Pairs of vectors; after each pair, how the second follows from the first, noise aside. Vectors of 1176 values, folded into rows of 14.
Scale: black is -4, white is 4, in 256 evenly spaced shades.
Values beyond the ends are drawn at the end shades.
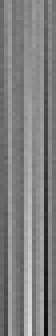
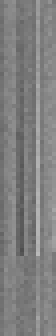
wrapped around, negated, shrunk.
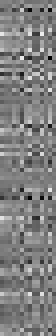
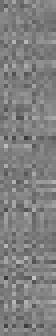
reversed, shrunk.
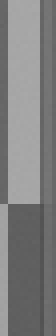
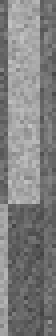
copied.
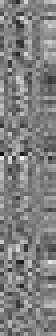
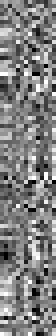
reversed, scaled up.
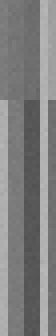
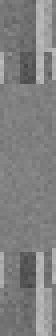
wrapped around, partly zeroed.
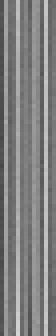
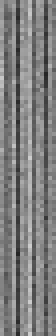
wrapped around, negated.
